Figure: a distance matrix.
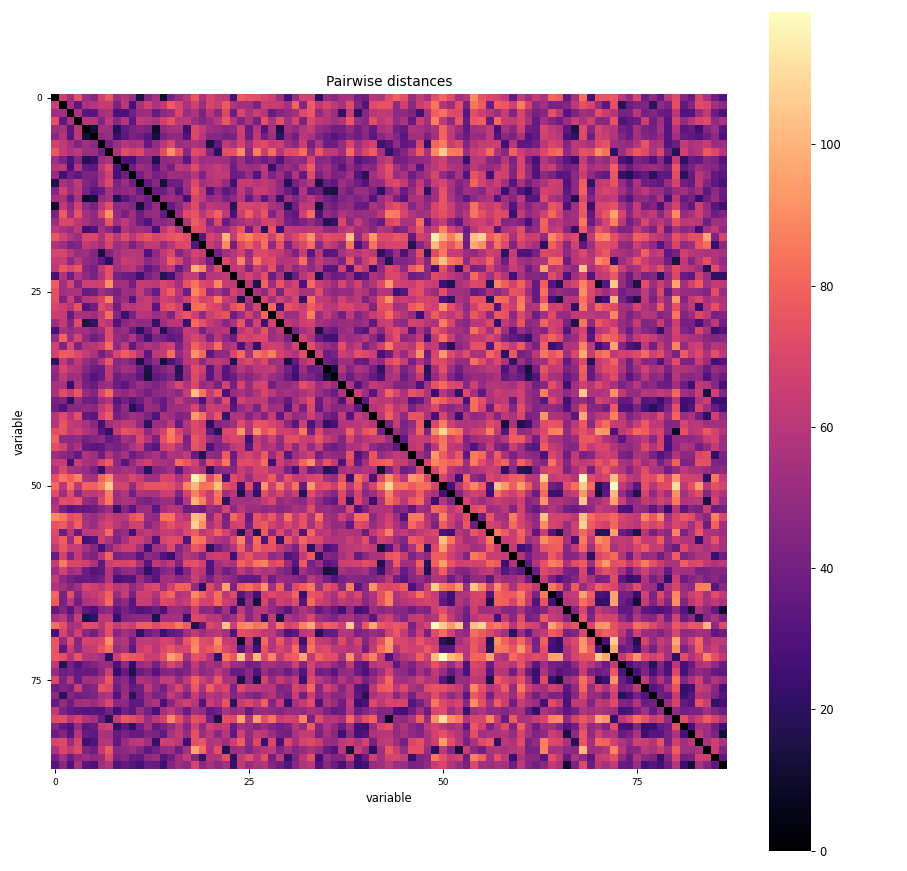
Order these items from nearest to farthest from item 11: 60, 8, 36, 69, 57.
69, 36, 8, 60, 57
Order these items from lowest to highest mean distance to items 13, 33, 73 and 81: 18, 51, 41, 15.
41, 51, 15, 18
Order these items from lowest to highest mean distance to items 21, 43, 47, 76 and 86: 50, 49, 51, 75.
75, 51, 49, 50
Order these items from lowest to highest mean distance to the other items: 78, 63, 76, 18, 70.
78, 76, 70, 63, 18
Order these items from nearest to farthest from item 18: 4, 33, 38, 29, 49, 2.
2, 4, 29, 33, 38, 49
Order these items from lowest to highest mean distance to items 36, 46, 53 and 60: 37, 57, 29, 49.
37, 29, 57, 49
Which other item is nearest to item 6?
20
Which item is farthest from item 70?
72
